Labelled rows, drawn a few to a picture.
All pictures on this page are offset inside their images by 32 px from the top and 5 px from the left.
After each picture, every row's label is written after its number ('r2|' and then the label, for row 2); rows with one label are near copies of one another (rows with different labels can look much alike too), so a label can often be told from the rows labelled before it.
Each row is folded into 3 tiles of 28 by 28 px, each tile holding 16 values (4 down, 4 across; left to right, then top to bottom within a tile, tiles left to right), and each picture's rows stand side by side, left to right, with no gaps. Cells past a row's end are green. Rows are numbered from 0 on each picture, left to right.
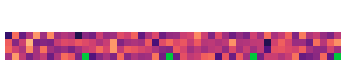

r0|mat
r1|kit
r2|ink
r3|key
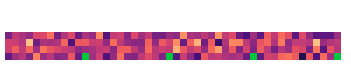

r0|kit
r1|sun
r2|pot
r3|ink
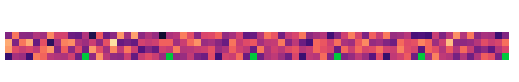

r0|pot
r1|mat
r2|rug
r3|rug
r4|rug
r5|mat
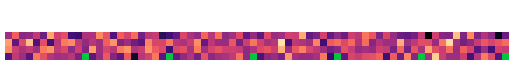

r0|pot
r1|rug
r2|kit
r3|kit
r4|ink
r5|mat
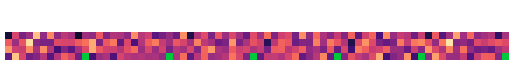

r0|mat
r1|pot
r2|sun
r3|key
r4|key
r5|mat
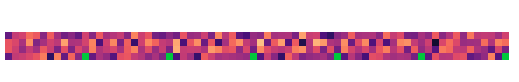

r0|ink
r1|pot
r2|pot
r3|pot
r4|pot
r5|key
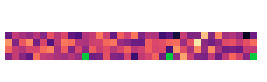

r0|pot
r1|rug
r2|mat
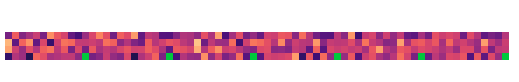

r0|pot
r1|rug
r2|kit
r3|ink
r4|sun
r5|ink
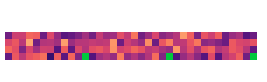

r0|ink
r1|kit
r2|rug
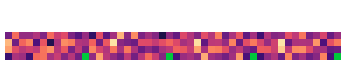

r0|pot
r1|mat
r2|kit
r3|kit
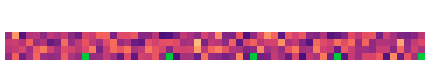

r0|sun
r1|rug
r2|kit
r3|rug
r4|ink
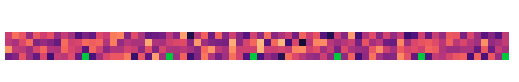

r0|rug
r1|ink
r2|sun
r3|pot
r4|sun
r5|ink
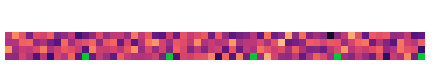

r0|rug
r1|pot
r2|ink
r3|mat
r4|rug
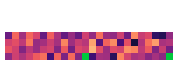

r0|ink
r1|pot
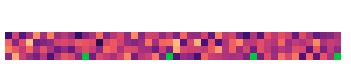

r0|mat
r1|key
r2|pot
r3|ink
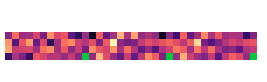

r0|pot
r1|mat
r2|mat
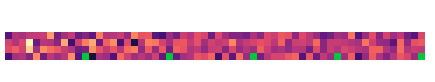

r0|kit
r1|pot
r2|ink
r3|ink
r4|sun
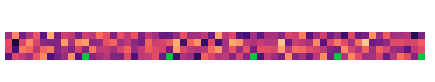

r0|key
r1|rug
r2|pot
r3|kit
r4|mat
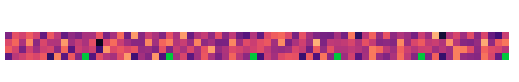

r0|ink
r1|key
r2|sun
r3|ink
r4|sun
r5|sun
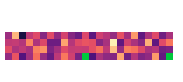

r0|sun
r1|kit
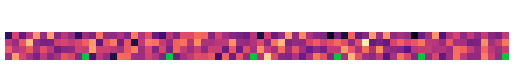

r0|mat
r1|pot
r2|ink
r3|mat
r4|mat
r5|sun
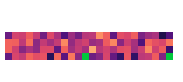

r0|ink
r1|rug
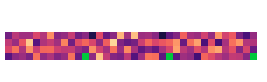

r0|kit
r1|mat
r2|pot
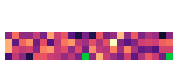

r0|pot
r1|mat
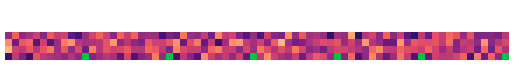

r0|pot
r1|rug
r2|pot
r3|mat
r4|sun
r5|ink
